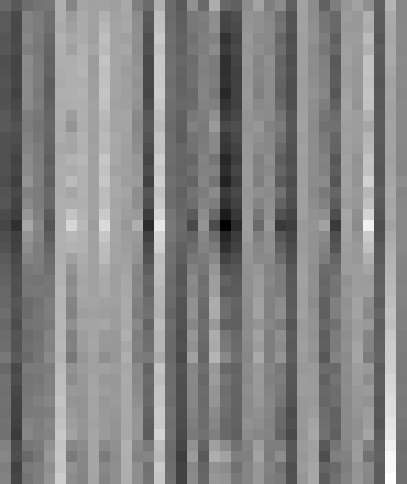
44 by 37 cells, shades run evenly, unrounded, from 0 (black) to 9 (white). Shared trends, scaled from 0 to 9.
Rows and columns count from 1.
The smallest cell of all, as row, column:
21, 21
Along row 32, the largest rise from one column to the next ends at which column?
36
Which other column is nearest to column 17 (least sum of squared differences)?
35
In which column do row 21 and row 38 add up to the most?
15
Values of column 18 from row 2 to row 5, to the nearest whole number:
4 4 4 4
